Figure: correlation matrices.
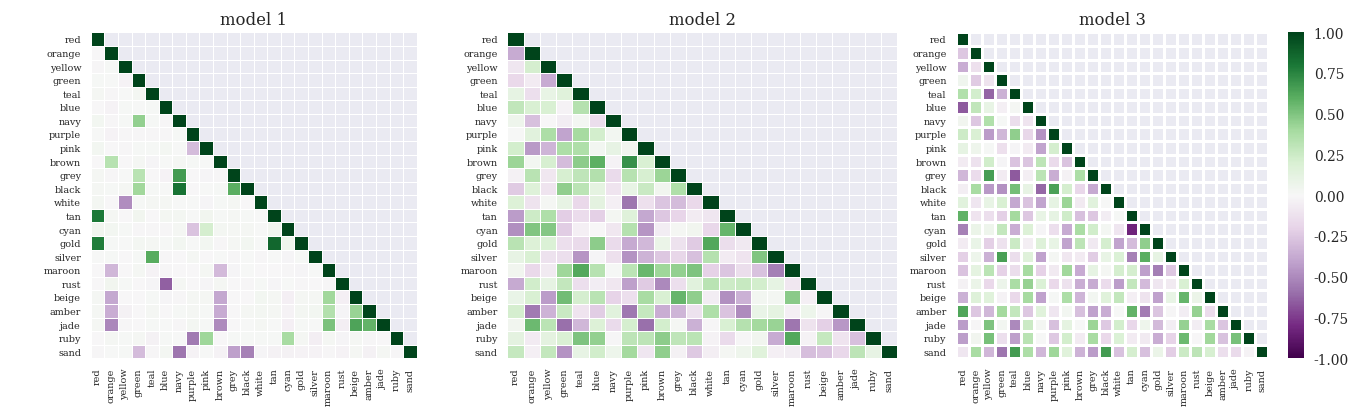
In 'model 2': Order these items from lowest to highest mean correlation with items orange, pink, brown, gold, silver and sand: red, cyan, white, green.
green, cyan, white, red
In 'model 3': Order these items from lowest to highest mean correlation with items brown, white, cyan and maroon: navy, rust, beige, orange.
rust, navy, orange, beige
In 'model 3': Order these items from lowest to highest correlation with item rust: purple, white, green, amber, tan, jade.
white, purple, jade, green, tan, amber
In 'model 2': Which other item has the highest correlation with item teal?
maroon
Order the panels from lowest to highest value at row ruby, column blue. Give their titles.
model 1, model 3, model 2
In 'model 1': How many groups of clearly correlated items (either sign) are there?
7
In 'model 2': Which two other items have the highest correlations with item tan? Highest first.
cyan, yellow
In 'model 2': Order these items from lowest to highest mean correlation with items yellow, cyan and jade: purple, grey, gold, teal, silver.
teal, grey, silver, gold, purple
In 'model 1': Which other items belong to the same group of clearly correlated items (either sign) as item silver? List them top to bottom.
teal
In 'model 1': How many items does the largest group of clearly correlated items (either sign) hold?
6
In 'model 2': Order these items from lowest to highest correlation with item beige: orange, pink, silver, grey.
silver, orange, pink, grey
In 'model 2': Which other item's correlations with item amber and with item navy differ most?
purple
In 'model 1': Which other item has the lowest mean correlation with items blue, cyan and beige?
rust
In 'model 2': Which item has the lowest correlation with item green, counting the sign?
jade
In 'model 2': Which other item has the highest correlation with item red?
brown
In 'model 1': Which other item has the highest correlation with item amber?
jade
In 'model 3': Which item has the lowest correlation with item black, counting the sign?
navy
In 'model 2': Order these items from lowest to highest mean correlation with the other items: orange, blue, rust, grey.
rust, orange, grey, blue
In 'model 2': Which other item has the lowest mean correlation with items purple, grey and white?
amber
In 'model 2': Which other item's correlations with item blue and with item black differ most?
gold
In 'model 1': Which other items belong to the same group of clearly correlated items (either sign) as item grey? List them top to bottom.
green, navy, black, sand
